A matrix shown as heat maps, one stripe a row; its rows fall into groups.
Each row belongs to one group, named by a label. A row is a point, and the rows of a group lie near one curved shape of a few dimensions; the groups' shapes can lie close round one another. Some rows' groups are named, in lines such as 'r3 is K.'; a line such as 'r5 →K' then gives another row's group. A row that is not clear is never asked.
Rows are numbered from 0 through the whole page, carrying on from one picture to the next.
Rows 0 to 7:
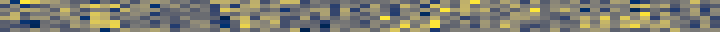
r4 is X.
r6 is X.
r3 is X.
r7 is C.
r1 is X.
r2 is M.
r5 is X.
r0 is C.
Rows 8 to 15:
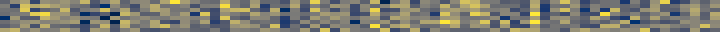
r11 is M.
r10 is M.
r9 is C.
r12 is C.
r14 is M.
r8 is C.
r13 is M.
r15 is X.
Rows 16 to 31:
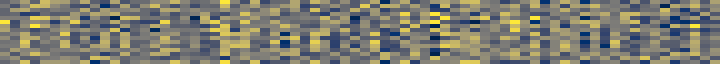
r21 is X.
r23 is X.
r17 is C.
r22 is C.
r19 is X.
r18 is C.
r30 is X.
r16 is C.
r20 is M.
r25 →C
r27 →M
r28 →C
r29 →C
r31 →C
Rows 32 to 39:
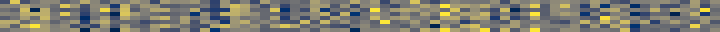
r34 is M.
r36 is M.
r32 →C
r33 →M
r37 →X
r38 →C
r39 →M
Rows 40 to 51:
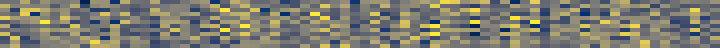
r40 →M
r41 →X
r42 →C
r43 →M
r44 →X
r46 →X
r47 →C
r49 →C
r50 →X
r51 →X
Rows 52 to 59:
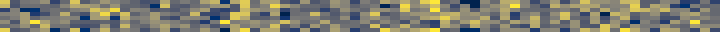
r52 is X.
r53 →X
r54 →X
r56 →M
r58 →M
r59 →X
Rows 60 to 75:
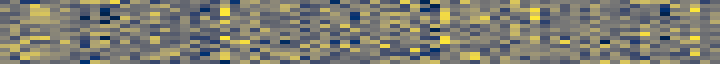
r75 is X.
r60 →X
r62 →C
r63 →C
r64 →M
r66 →X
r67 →C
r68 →X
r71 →X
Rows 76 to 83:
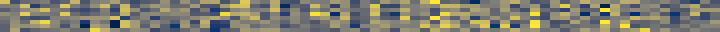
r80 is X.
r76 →X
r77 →M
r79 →M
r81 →M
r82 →M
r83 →X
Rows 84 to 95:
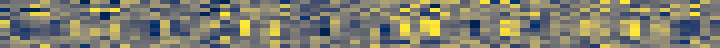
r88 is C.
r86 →X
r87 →C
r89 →X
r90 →X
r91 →X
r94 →C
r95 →M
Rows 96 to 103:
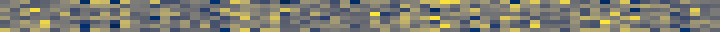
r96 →M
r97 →X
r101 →M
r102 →M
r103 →X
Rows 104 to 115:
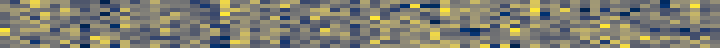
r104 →C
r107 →C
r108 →M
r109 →C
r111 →X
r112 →X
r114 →M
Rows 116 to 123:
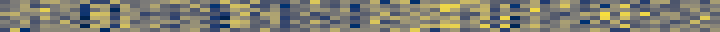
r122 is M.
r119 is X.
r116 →C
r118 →M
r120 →M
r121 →M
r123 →C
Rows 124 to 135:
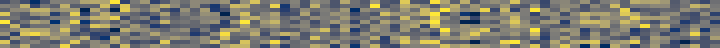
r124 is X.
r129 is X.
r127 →X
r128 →X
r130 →X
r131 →M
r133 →C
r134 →X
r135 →M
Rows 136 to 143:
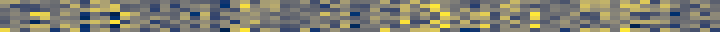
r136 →X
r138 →X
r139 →M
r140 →M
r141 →X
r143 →X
